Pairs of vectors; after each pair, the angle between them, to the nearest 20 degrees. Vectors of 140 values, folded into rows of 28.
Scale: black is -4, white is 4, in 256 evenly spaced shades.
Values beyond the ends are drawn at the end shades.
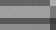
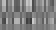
100 degrees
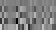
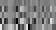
20 degrees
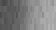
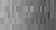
160 degrees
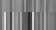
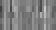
60 degrees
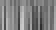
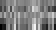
100 degrees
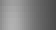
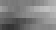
140 degrees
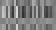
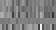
60 degrees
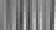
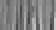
20 degrees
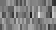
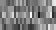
160 degrees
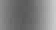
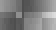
40 degrees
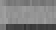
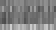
140 degrees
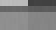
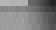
40 degrees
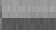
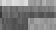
80 degrees
